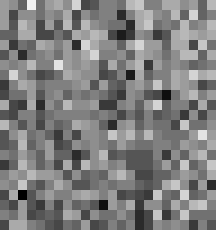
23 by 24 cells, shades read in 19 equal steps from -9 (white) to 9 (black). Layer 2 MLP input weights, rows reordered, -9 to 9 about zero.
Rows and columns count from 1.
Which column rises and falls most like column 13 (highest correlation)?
5
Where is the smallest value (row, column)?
1, 4
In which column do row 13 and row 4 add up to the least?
21
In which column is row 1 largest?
10
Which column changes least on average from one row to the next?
16
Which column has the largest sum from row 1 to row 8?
14
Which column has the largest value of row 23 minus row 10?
22
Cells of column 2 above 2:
6
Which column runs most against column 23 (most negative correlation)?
9
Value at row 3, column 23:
-1
